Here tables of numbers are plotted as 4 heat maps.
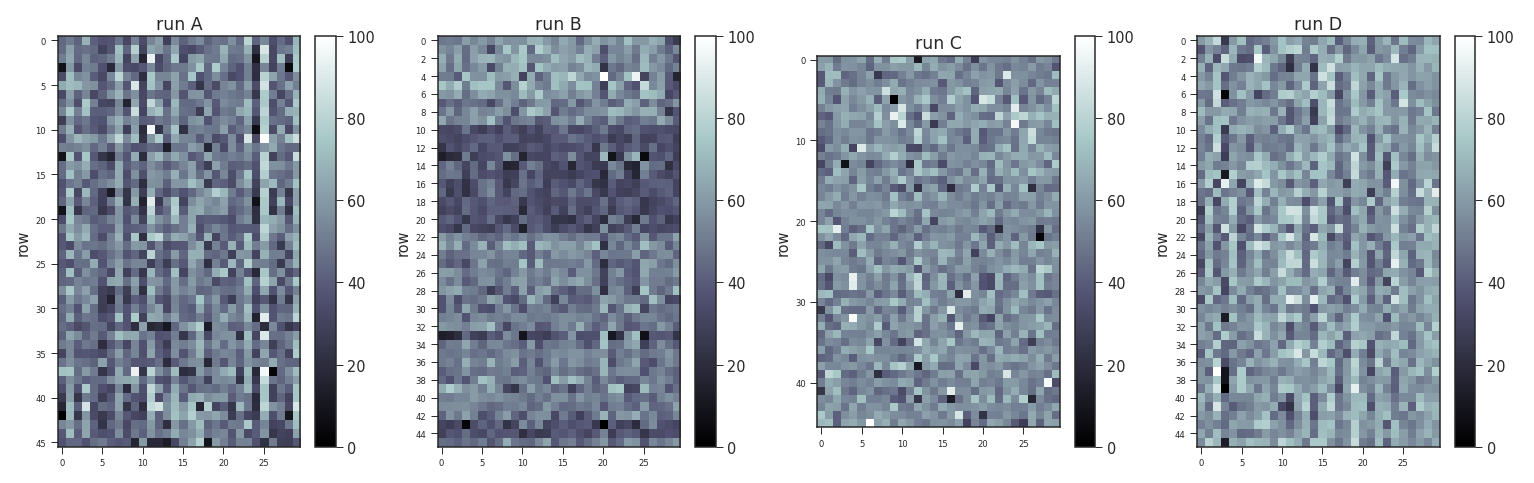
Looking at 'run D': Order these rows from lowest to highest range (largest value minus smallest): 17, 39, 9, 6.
9, 17, 6, 39
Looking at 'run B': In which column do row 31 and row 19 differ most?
10
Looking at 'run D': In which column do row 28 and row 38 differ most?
3
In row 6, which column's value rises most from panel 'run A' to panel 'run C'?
24
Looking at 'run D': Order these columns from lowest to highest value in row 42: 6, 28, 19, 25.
25, 6, 28, 19
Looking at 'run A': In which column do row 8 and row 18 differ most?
12
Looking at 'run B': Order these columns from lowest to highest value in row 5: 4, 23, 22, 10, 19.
23, 19, 22, 4, 10
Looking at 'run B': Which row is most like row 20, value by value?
15
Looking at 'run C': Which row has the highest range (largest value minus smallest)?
5
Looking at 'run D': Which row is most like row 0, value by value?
28
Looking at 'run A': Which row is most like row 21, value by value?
14
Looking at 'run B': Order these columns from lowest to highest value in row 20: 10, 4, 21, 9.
9, 4, 10, 21
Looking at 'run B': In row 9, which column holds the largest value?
6
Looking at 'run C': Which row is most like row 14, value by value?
23
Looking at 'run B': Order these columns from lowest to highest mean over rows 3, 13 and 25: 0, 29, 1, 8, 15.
1, 0, 29, 15, 8
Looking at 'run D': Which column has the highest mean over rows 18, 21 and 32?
7
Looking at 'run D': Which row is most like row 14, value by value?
43
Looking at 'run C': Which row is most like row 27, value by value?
28
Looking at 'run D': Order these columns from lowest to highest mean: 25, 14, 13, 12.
14, 13, 25, 12
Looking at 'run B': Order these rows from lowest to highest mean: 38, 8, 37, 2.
37, 38, 8, 2
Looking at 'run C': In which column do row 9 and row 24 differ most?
19
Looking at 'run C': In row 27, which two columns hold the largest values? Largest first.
4, 12
